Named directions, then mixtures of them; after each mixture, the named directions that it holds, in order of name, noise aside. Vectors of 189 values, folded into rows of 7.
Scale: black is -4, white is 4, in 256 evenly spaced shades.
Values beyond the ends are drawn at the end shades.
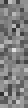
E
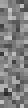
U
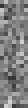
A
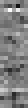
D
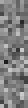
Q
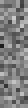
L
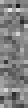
D, Q.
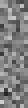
U.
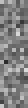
E, Q.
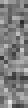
A, Q.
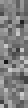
Q.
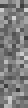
A, L.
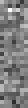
D, L, U.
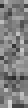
A, Q.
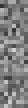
A, E.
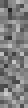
U.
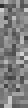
A, L.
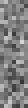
A, U.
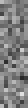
L, Q.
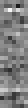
D.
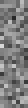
L.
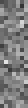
L, Q, U.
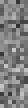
E, Q, U.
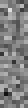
U.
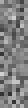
E, L, U.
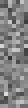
E, L, U.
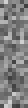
A, U.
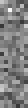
D, Q, U.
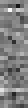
D.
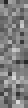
A, E, Q.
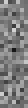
E.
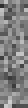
A.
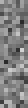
Q.
